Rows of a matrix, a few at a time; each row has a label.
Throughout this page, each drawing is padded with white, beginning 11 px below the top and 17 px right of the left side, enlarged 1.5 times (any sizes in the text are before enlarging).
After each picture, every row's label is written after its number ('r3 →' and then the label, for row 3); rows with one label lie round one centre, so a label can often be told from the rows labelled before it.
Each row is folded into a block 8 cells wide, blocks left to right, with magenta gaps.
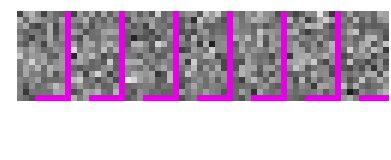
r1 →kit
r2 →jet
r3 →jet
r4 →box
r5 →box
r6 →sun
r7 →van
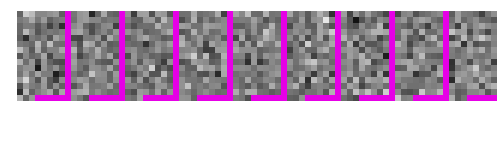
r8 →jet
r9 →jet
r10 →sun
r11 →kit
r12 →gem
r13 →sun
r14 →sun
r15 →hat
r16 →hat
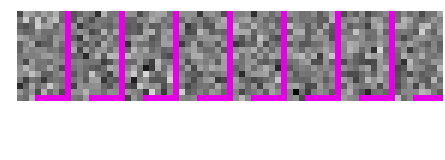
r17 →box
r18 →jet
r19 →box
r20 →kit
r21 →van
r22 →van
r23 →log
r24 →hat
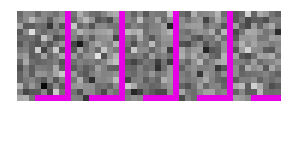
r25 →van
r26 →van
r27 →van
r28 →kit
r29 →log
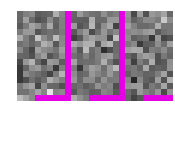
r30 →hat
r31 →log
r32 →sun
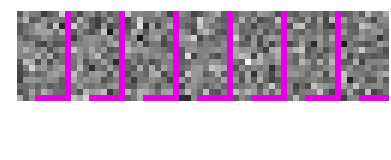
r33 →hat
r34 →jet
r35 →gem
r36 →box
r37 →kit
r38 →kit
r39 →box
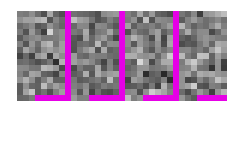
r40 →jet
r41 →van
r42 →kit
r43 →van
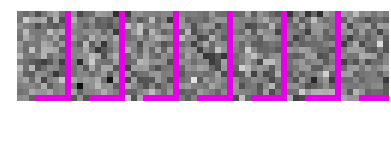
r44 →jet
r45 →kit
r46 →hat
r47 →sun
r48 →kit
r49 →hat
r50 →gem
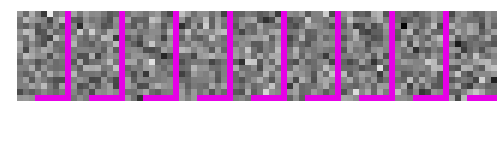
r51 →jet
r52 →gem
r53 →sun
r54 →gem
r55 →kit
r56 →box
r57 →jet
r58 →log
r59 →hat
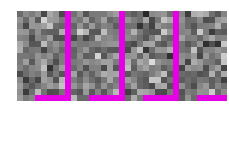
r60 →sun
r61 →van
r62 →sun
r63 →kit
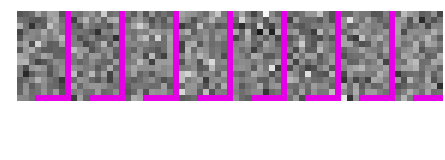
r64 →log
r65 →jet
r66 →kit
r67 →box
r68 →jet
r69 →jet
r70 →hat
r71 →kit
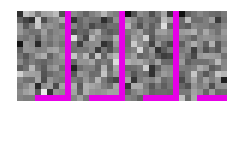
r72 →box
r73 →kit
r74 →log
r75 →hat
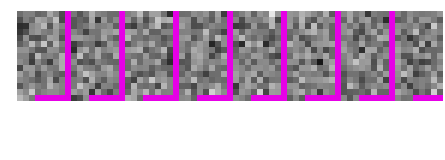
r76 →gem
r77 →box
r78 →sun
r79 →kit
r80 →box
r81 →gem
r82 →hat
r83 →gem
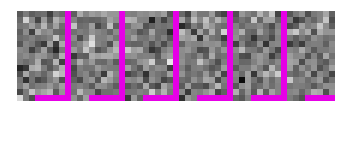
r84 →hat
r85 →log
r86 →kit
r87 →sun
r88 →box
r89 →sun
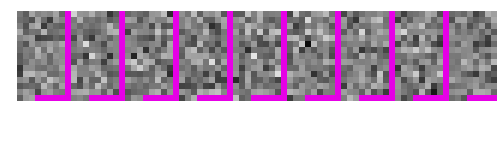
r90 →box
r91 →gem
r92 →sun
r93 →kit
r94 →hat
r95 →box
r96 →log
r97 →box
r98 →kit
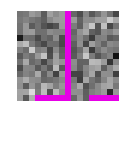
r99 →jet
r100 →sun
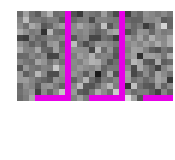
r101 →jet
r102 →sun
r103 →log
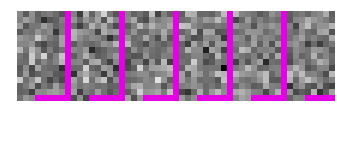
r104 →kit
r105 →sun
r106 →hat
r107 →van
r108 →gem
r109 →box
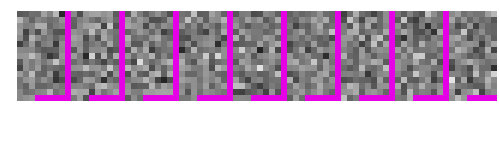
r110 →kit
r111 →gem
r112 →kit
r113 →jet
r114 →van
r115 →sun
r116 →hat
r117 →jet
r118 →van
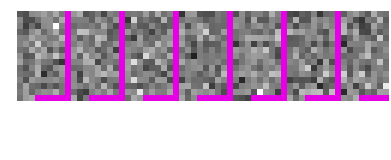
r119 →log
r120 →van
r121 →jet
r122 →hat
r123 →box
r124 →hat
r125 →jet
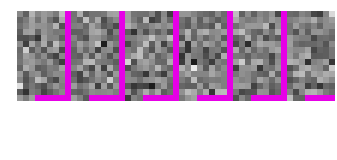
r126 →van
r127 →van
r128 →kit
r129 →gem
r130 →sun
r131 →hat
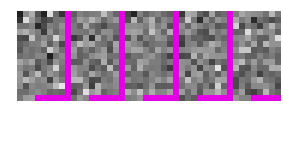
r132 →jet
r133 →jet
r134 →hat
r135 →jet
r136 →log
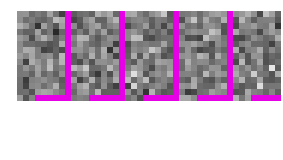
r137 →kit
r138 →box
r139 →box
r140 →van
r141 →jet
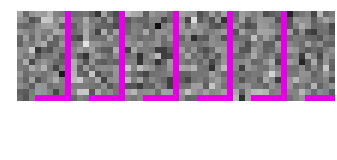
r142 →sun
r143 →jet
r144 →gem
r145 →gem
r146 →hat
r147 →jet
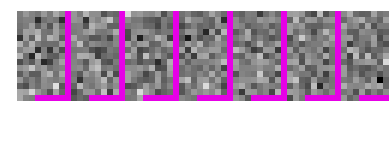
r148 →gem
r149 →sun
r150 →gem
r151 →jet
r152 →sun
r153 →jet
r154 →kit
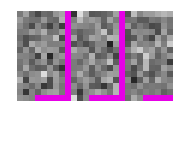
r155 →van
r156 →hat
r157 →log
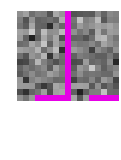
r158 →van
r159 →hat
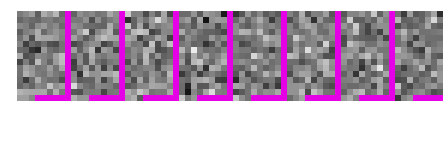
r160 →gem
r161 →van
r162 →gem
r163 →kit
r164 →hat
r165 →box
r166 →jet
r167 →sun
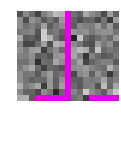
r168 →van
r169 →gem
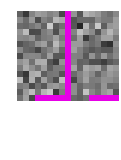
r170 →sun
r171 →gem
